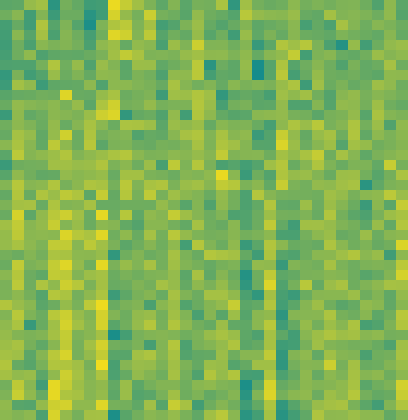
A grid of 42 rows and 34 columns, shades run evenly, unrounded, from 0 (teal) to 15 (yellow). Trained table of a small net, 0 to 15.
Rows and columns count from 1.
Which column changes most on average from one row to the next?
9
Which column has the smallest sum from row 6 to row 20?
1
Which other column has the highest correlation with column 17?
24
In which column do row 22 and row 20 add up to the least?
21
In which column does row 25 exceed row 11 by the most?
34
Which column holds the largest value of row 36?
6
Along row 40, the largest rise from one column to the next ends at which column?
5
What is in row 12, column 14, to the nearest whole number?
4
